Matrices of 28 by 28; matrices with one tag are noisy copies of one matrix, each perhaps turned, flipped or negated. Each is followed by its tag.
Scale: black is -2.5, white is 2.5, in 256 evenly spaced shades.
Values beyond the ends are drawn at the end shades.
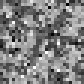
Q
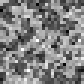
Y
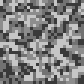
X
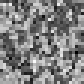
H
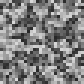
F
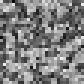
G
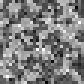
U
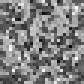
H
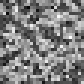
X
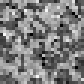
U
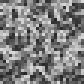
H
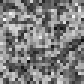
G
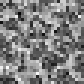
U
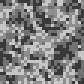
Y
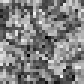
Y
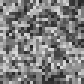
G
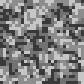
Y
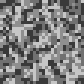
X
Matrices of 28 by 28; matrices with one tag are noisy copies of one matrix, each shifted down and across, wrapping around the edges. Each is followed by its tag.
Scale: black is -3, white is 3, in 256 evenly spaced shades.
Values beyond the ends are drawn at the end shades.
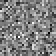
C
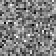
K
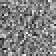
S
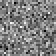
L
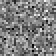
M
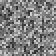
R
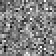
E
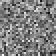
M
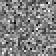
C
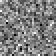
M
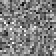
E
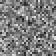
C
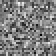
K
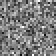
R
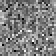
L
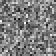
M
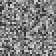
S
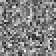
L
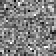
K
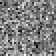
E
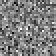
S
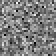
K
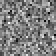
C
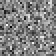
L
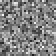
R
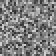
K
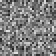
M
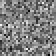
M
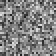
E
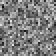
R
